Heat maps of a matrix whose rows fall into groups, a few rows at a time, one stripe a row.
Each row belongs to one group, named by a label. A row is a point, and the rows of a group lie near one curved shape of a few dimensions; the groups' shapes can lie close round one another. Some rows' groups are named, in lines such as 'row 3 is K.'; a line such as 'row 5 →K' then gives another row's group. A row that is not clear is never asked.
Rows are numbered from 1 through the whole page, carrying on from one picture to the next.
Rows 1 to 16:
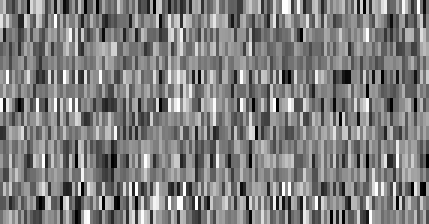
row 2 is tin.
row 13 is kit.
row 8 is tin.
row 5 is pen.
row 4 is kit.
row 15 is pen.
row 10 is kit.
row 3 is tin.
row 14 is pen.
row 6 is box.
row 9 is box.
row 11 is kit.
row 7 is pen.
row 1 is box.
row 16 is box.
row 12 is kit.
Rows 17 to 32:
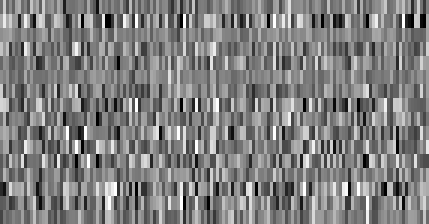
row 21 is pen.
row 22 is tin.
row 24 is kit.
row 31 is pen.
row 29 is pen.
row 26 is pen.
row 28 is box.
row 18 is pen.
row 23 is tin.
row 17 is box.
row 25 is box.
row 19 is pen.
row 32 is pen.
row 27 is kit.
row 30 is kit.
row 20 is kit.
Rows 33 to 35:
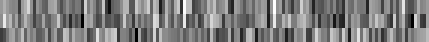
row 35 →kit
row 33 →pen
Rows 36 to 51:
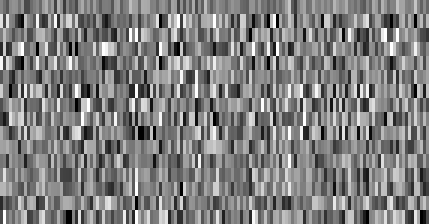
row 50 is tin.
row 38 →kit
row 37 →tin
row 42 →box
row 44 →kit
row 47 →box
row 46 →pen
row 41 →pen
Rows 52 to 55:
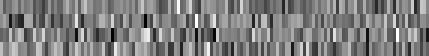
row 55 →pen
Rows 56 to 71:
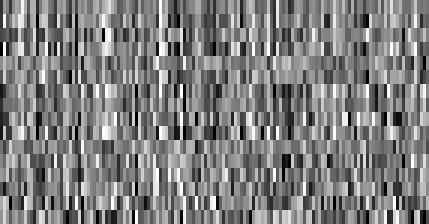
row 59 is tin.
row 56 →tin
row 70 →kit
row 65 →tin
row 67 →box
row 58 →pen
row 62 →tin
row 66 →kit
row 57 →tin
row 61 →tin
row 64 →kit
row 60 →pen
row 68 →pen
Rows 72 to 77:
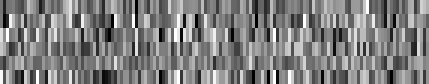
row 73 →kit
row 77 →tin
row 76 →kit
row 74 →tin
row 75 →box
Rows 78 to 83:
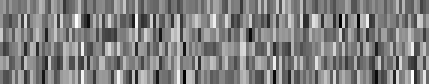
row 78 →pen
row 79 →box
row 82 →box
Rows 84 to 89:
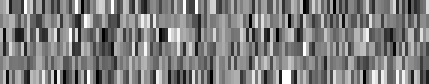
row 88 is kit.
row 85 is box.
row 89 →box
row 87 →kit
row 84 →kit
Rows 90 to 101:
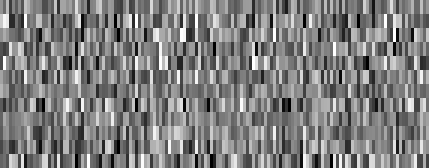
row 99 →pen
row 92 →pen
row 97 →pen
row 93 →kit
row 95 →box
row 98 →kit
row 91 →kit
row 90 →box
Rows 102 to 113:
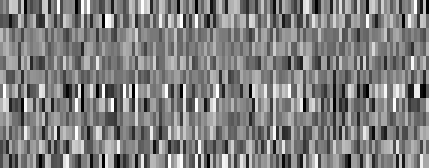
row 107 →box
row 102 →box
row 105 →pen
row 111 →box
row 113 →pen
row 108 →tin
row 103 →pen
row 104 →kit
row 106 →box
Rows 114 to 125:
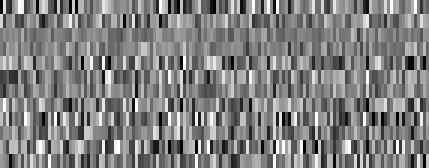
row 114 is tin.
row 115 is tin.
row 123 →pen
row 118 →pen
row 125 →box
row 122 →box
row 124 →pen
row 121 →tin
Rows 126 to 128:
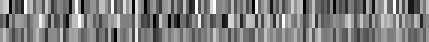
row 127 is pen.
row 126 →kit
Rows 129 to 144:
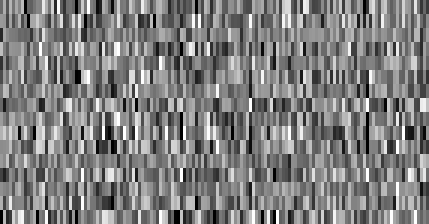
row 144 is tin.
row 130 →box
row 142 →kit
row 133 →tin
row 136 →tin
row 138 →pen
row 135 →tin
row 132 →pen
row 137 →pen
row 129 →box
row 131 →pen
